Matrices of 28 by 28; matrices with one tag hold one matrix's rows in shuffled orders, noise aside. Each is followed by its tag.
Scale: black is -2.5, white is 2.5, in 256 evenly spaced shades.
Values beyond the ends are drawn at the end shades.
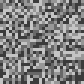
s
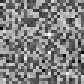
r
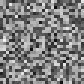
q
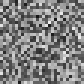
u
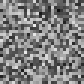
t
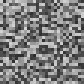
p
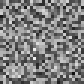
q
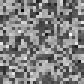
p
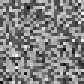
q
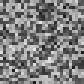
p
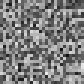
s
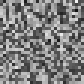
q
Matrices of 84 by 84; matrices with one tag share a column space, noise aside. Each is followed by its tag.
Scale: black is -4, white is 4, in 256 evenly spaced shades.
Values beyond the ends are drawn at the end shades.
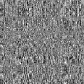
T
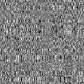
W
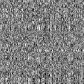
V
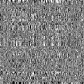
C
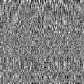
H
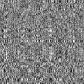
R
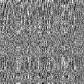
H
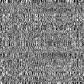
C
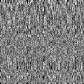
H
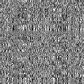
V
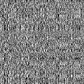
V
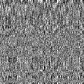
H
